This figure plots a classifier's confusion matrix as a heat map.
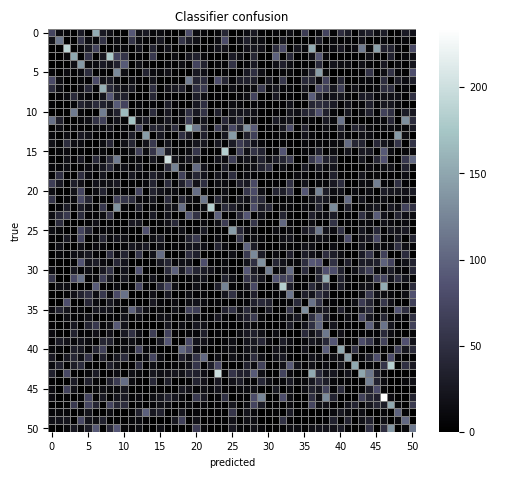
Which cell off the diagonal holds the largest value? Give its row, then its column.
43, 23
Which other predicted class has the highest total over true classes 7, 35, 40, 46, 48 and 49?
38
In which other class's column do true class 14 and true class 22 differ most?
9
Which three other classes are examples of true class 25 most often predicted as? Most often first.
37, 13, 4
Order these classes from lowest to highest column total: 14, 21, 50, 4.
14, 21, 4, 50
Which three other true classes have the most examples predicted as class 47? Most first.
42, 50, 41
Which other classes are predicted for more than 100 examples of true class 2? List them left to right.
36, 43, 45
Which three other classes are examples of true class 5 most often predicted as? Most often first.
37, 9, 50
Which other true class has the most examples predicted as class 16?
39
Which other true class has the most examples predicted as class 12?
30
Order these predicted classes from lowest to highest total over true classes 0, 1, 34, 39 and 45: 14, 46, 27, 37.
14, 27, 37, 46
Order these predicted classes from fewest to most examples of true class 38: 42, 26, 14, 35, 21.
42, 26, 21, 35, 14
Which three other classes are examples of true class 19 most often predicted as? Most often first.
45, 28, 0
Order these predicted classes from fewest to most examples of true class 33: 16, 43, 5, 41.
41, 43, 16, 5
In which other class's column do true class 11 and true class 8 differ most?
49
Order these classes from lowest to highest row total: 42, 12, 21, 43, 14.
14, 21, 42, 12, 43
